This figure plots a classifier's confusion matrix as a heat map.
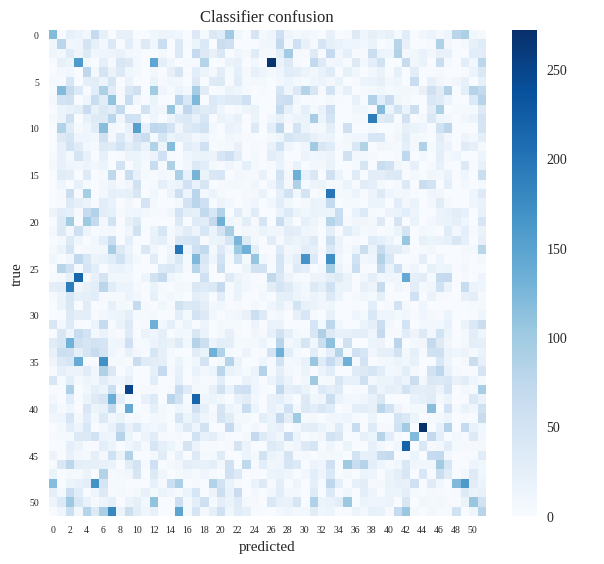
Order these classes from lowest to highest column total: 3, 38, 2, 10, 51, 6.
10, 38, 3, 51, 6, 2
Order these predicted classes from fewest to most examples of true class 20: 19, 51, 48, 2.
48, 51, 19, 2
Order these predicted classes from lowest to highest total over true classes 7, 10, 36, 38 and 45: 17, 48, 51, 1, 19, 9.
48, 19, 1, 17, 51, 9
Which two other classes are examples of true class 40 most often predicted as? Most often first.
9, 45
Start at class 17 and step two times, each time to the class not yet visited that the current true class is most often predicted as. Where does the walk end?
2
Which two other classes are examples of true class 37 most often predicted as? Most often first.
31, 43
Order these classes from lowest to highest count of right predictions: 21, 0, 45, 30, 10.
30, 45, 21, 0, 10
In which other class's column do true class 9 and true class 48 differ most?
38
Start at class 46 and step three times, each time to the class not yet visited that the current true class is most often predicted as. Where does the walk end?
1
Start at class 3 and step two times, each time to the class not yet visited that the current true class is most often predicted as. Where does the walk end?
42
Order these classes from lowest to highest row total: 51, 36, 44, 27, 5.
5, 44, 36, 27, 51
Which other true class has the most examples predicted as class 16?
8
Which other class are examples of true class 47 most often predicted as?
6
